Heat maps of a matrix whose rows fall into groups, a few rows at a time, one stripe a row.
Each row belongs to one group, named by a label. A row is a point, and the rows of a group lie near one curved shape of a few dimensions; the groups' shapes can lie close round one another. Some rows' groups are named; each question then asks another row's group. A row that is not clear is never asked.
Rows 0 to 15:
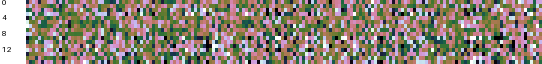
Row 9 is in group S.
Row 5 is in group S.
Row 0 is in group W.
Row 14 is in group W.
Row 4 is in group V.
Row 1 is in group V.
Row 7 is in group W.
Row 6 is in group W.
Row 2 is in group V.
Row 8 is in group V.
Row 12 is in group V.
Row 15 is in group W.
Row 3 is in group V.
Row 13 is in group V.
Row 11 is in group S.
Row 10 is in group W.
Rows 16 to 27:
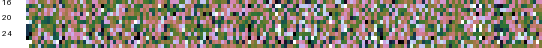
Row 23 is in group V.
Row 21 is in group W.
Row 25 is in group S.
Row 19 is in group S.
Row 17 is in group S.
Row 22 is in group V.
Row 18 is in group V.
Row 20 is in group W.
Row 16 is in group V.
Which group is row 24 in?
V
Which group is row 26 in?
V
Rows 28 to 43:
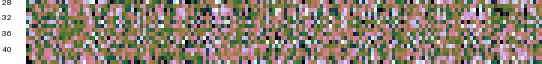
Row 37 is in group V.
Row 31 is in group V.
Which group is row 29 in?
V
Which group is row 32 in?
W
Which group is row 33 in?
V
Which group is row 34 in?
W
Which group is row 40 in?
V
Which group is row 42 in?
W
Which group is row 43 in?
W
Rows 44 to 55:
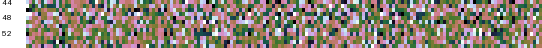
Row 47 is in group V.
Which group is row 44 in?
V
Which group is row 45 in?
W
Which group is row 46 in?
W
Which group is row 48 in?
S
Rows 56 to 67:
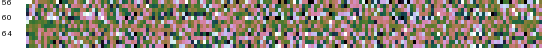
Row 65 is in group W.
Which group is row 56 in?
V
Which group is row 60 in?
V
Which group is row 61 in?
W
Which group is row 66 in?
V
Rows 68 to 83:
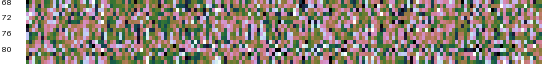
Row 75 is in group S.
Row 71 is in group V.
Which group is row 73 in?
V
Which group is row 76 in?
W
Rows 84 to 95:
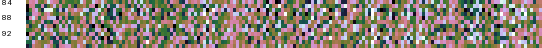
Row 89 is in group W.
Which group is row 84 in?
V
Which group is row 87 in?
V
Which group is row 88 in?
W
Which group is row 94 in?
S
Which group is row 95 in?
V
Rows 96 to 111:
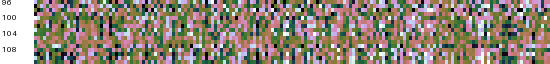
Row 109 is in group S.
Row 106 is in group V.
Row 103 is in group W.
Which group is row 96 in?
V
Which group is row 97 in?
W
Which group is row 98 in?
W
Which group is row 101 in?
S
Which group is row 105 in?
V
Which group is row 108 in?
W
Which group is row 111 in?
V
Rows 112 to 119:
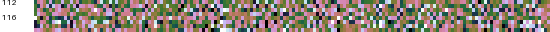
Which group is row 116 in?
W
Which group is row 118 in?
S
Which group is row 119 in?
S
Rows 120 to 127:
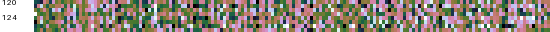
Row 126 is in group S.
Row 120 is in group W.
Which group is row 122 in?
W
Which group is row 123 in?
W
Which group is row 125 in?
W
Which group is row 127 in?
W
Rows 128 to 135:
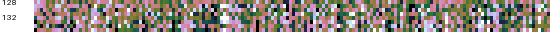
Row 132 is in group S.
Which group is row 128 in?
V
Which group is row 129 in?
S
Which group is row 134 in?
W
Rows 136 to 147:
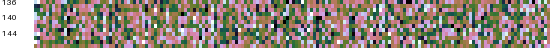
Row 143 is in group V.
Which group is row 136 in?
V
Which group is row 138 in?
S
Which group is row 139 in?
S
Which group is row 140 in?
V
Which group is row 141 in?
V
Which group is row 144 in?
V
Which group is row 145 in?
V
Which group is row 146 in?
W
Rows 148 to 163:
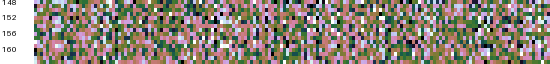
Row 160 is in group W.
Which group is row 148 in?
V
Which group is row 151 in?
W
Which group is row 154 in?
V
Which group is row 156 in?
W
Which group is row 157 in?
V
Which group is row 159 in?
S
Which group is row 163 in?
S
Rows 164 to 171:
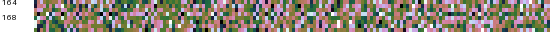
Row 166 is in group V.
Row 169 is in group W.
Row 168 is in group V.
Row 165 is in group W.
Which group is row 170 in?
W
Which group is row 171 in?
S
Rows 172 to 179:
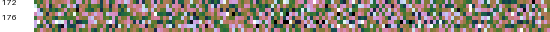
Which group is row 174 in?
W
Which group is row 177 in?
V
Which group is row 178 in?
W
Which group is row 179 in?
W
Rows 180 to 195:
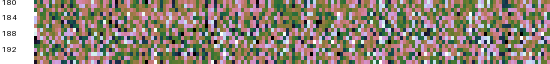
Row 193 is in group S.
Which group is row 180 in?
W
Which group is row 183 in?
W
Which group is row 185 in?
V
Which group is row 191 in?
W
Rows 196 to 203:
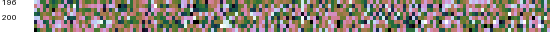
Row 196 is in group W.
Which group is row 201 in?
S
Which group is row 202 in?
S
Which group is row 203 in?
W
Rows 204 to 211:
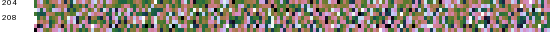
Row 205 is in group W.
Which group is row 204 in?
S
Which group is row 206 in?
V
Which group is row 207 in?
W
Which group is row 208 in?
S
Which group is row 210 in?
W
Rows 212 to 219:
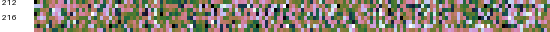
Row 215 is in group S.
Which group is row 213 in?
S
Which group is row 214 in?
W
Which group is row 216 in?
V
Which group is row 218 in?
S
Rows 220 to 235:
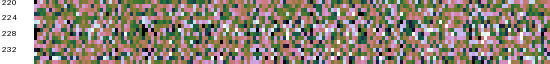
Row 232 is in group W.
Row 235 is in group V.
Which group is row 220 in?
W
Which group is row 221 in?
V
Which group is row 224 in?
W
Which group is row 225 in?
V
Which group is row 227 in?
W
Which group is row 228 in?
W
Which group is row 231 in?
V
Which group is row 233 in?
W
